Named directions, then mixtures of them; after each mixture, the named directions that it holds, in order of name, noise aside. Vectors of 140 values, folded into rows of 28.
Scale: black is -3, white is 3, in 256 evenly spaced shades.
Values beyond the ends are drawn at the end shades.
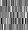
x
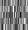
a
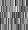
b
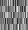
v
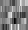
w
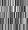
a, b, v.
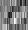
b, w.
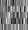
v, w, x.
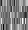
b, w, x.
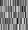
v, x.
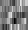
w.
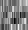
a, w.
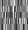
a.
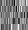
b, w.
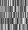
a, v.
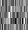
b, w, x.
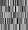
v.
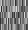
b.
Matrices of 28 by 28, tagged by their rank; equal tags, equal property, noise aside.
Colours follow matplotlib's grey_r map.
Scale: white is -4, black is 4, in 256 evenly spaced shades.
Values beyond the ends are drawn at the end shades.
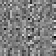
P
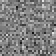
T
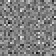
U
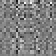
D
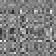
D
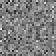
U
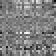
D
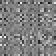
D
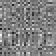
D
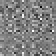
D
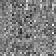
U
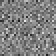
U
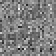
T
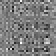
P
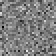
T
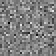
U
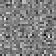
T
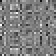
D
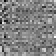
P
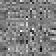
P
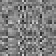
D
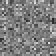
T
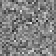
T
